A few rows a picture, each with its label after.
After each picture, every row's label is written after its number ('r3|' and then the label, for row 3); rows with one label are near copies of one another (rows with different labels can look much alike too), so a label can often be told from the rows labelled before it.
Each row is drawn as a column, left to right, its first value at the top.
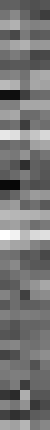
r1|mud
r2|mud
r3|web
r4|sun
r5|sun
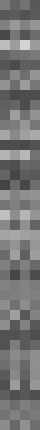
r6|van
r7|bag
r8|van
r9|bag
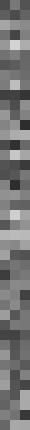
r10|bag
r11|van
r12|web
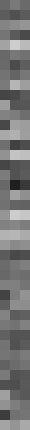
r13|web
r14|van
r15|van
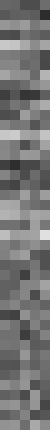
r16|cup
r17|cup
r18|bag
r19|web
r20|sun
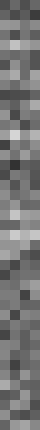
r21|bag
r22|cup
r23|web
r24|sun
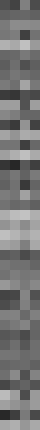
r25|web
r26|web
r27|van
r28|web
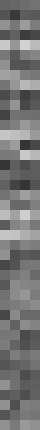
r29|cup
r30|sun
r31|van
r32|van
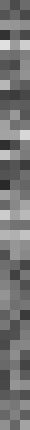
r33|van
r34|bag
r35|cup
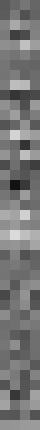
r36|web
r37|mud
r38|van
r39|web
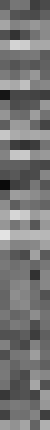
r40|mud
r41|van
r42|van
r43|bag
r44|web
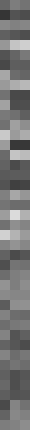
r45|sun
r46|van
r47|van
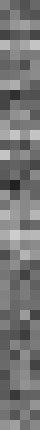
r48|van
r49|mud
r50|bag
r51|cup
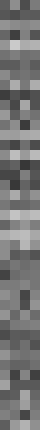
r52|bag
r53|van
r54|web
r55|van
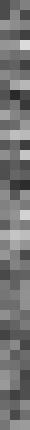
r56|bag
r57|mud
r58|van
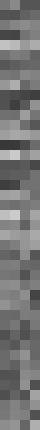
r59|van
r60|van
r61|bag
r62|web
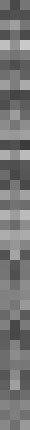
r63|van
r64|bag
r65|van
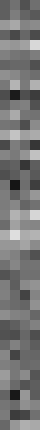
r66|bag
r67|mud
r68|web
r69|van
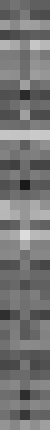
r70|cup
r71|cup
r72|mud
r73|cup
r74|cup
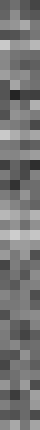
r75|cup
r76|mud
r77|bag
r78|web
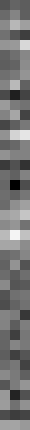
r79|web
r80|mud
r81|cup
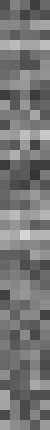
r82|web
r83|van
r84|sun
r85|bag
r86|cup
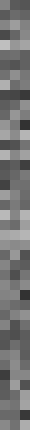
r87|van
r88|bag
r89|web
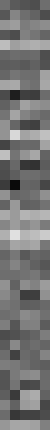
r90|van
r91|mud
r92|web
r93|web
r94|sun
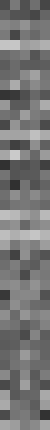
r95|web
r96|van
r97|bag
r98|sun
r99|web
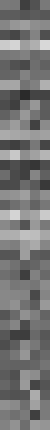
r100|van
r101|van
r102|bag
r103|web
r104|van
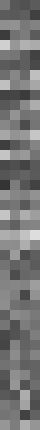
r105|van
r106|bag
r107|web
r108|sun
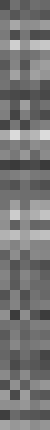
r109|web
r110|cup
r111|web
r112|cup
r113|cup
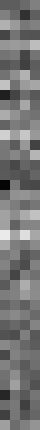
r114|mud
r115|bag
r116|sun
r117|van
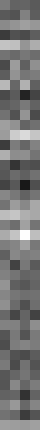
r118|van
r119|cup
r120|mud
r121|cup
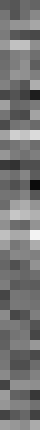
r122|web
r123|cup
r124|cup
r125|mud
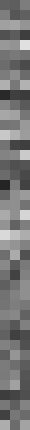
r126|mud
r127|bag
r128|van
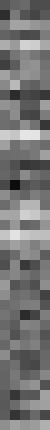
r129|sun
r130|mud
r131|cup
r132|cup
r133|web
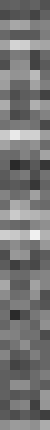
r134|sun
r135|cup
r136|cup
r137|sun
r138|web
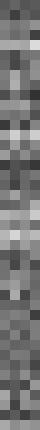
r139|web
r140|sun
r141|web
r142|cup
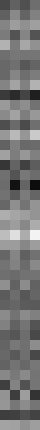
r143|web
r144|mud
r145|web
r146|mud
